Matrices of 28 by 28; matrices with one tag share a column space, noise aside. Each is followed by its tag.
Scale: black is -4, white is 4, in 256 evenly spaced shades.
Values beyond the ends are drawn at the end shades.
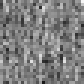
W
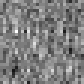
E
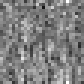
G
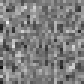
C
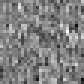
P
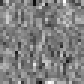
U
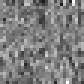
U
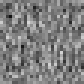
C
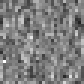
W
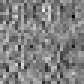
C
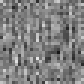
G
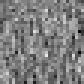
E
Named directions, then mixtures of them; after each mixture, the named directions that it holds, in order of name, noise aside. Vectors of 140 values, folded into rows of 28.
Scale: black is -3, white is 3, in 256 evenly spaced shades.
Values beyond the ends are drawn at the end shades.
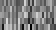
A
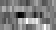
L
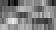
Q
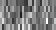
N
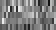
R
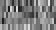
R.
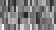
A, Q, R.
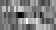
L, R.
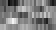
Q.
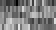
A, N, Q.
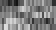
A, Q.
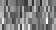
N.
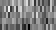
N, R.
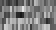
A, L, Q.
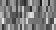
N, R.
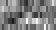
L, N, Q.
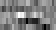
L.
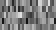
L, N, R.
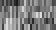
A, Q.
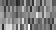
A, N, Q.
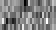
A, N, Q.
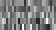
A, L, N.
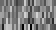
A.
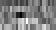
L, N, Q.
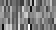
A, N.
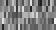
A, N, R.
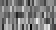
A, L.
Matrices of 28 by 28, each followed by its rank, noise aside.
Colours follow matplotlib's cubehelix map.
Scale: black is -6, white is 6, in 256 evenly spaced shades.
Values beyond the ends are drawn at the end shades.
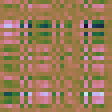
one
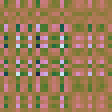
one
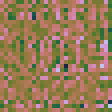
four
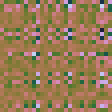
two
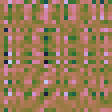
two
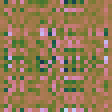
three
